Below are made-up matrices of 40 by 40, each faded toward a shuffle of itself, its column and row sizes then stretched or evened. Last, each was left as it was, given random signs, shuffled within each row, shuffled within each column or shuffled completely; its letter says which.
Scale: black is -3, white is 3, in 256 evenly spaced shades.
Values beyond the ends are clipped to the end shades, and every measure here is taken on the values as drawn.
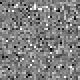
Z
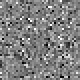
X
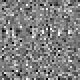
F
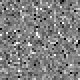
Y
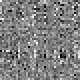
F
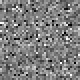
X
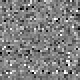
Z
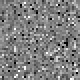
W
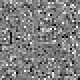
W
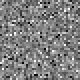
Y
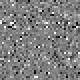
Z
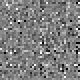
X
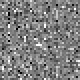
W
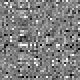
F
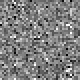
W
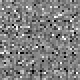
Z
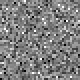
Y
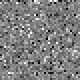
Z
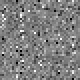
W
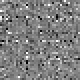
X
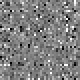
F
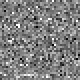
Z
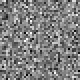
W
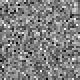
Y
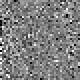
W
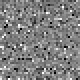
Z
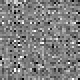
F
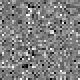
F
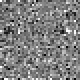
F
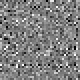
F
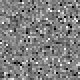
Y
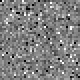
Y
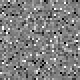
Y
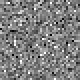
Y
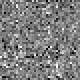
X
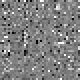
X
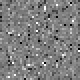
W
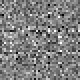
F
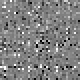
X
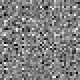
F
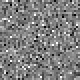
Y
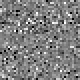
Z
